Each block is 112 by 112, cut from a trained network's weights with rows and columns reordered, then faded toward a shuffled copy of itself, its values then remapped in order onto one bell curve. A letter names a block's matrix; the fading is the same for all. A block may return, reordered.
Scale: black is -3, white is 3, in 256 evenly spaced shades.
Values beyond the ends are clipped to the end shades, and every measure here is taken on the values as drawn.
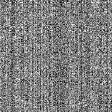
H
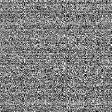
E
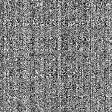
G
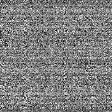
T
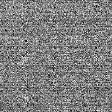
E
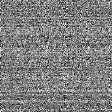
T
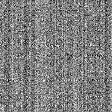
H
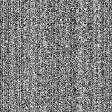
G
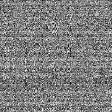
T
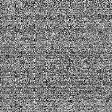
E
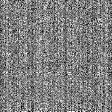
H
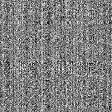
G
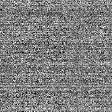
T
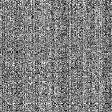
H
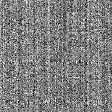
G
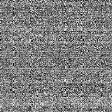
T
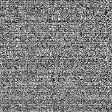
T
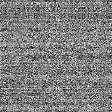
T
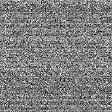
T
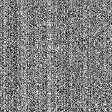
G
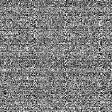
T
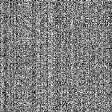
H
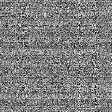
T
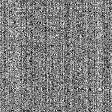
H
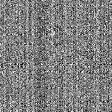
H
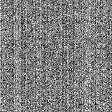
G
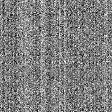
G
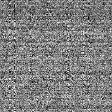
T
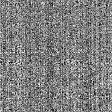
H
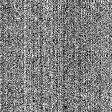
G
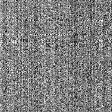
G
